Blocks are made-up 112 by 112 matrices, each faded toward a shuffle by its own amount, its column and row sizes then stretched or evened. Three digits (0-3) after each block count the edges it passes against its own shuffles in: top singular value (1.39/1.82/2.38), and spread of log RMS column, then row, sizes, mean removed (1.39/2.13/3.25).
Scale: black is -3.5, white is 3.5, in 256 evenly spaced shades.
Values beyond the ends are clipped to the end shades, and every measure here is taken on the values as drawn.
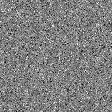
1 0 0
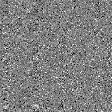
2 1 0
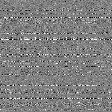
3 0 3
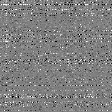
2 1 3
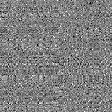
3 0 1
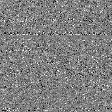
1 0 2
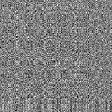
3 2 0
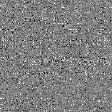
1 1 2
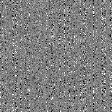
1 3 0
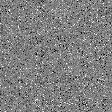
1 1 0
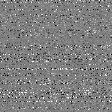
0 0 3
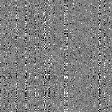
3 3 1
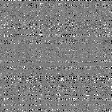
2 2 3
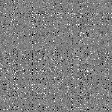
2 2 2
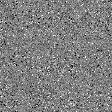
0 1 1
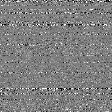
2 0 3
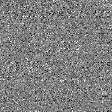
1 1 2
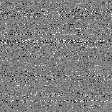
1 0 3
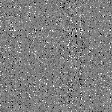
0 2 1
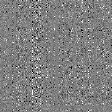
1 3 2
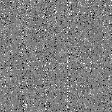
0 2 1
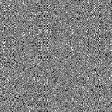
3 2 0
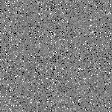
1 2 1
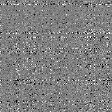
1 2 3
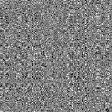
3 2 1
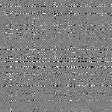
3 2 3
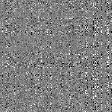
0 3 2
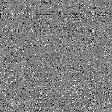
2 1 1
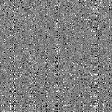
3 2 2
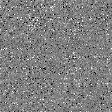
1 1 2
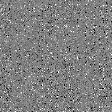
1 2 1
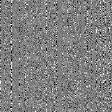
2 3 0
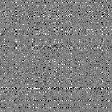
3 2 3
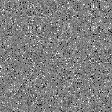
2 1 0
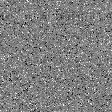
1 0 0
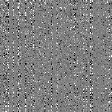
2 3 1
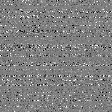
2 0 3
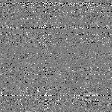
2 1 3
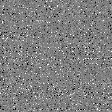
0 1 2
